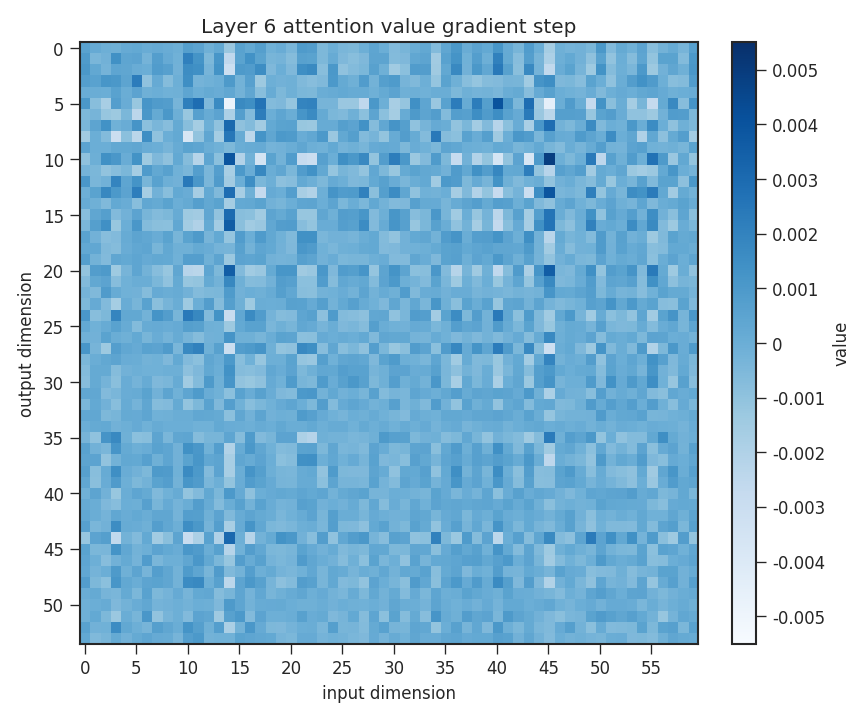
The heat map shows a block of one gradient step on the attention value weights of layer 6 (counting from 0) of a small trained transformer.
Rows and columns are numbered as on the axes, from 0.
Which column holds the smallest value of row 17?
45
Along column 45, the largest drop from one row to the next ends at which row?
11
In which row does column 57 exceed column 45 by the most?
5
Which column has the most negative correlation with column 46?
53
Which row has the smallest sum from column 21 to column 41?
10
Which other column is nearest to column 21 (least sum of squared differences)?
22
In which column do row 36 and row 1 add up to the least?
14
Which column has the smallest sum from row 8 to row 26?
40
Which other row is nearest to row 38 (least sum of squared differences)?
39
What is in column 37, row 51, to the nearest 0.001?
0.001
